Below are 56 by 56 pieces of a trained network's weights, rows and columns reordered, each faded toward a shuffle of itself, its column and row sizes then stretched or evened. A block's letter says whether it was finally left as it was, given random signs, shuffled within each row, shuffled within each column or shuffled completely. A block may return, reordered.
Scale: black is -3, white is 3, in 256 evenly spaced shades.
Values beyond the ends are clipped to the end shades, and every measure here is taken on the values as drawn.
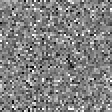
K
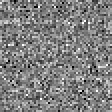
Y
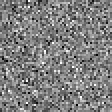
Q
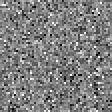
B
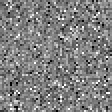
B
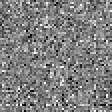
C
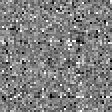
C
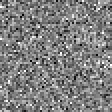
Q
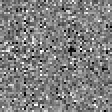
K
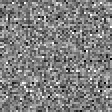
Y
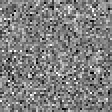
K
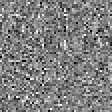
C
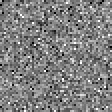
Q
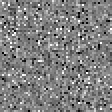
B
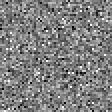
Q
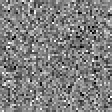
B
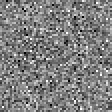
B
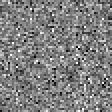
B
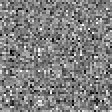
C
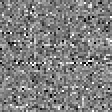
Y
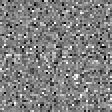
Y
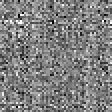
C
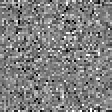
C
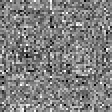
C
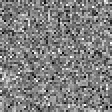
Y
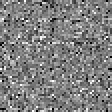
K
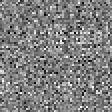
C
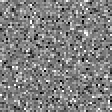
Q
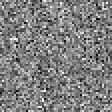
B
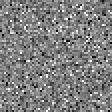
Q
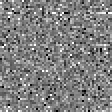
Y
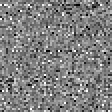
Y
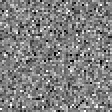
Y
